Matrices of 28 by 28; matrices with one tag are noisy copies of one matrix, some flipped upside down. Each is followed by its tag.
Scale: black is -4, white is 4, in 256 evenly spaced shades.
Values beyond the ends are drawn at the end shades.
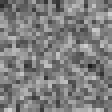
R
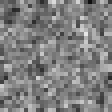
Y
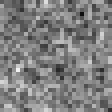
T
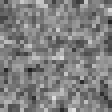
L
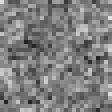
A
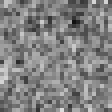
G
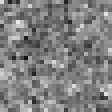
A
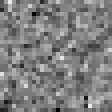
R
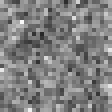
A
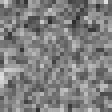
G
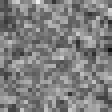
L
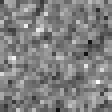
R
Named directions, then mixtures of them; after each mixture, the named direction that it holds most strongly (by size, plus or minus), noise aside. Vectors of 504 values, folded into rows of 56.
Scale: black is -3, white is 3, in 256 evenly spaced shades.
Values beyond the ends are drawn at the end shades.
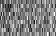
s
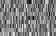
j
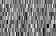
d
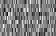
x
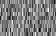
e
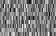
j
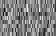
x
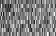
s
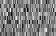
x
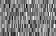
j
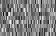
x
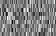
x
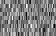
d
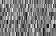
d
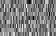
j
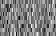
d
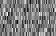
x
